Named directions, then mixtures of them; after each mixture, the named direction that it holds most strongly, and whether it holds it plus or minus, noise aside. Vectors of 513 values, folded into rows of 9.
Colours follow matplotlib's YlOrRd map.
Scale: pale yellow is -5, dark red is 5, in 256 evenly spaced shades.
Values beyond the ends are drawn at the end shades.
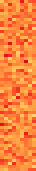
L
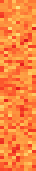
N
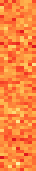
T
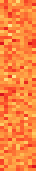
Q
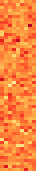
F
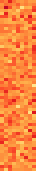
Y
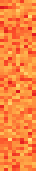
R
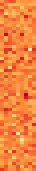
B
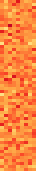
Q, minus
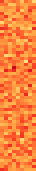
L, minus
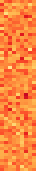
B, plus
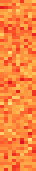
R, plus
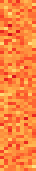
Q, minus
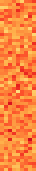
R, minus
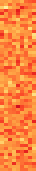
R, minus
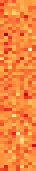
B, plus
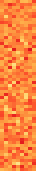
B, minus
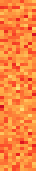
R, plus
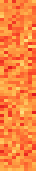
N, minus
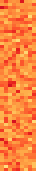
R, plus
